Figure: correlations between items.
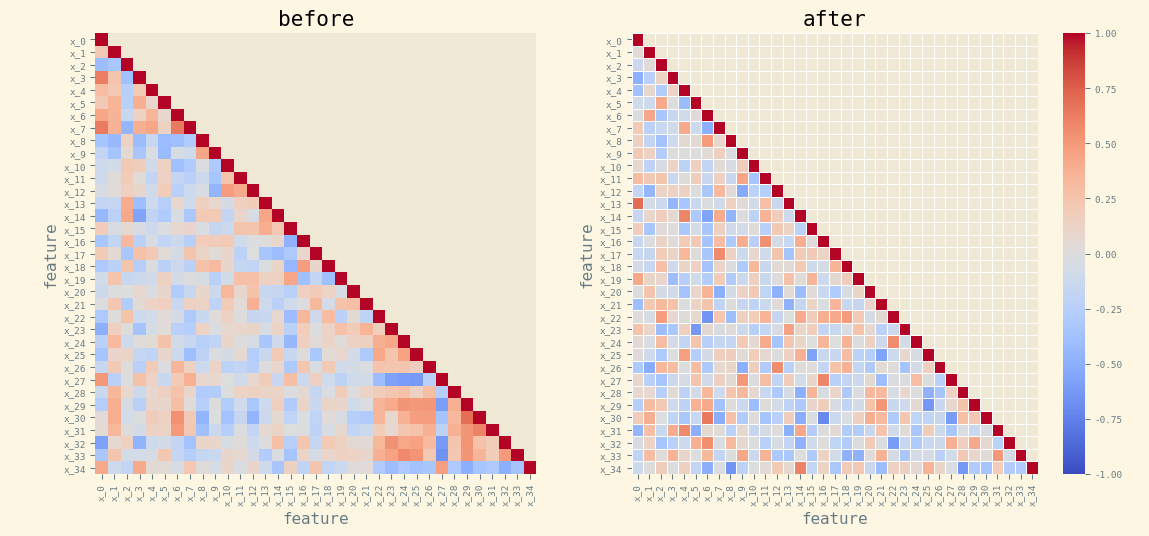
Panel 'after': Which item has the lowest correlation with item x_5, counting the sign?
x_23
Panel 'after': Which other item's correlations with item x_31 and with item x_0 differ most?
x_13
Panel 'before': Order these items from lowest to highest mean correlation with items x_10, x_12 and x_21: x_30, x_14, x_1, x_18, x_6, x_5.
x_30, x_6, x_14, x_18, x_1, x_5
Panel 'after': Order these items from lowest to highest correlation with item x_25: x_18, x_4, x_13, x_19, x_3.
x_19, x_3, x_13, x_18, x_4
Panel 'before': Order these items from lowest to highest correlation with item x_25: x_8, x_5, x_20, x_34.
x_34, x_8, x_20, x_5
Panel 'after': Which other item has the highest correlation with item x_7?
x_17
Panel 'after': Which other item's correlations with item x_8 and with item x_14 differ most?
x_34
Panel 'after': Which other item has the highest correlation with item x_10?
x_18
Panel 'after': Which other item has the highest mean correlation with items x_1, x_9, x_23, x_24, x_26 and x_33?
x_11
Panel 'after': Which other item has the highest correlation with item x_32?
x_6
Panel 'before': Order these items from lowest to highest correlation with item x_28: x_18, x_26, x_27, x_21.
x_27, x_18, x_21, x_26
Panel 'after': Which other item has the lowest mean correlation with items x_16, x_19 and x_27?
x_30
